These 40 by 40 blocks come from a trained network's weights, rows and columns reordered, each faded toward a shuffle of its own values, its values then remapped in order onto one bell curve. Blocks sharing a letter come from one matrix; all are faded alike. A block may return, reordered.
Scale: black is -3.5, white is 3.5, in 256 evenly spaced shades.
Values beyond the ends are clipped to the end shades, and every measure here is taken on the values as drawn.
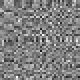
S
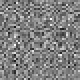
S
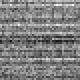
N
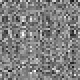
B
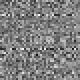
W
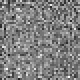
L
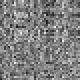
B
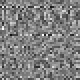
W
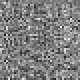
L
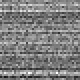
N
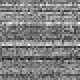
N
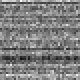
N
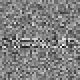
W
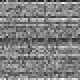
N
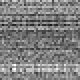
N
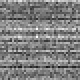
N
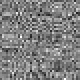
S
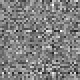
W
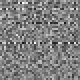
W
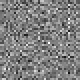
S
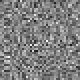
S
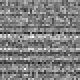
N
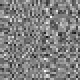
S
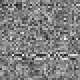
W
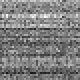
N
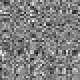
S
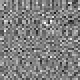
S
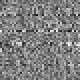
W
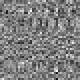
S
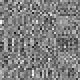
S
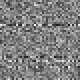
W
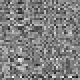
W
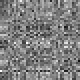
S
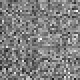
L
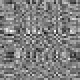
S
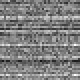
N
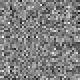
L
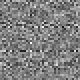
W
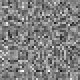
L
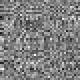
S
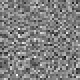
S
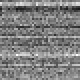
N
